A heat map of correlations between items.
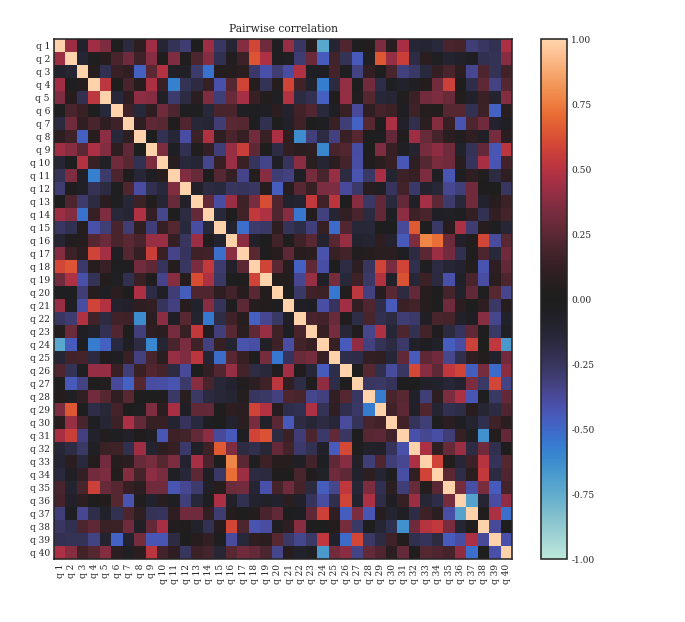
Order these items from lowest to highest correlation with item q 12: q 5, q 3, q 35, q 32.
q 35, q 32, q 5, q 3
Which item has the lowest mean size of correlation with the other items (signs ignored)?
q 6
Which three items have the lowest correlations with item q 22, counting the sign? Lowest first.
q 8, q 14, q 18
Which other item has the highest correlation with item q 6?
q 10
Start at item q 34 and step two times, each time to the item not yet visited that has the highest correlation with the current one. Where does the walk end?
q 33
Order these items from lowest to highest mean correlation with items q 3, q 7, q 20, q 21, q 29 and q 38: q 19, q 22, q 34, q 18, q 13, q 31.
q 31, q 19, q 13, q 18, q 22, q 34
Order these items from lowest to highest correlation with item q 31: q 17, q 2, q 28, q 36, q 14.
q 17, q 36, q 28, q 14, q 2
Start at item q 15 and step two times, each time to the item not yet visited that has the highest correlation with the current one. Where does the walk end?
q 26
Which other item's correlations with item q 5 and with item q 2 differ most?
q 29
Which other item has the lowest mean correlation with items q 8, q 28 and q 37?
q 3
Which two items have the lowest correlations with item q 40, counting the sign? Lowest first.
q 24, q 37
